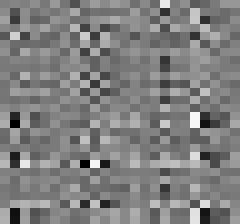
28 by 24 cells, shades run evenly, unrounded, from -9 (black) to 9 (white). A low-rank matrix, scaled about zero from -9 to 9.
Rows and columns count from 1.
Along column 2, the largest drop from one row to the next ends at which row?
27
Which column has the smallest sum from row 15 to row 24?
2
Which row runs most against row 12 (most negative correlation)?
6
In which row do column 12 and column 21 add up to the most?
26
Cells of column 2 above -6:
23
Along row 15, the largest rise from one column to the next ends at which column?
20
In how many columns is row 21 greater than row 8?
18
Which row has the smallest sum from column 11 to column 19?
11
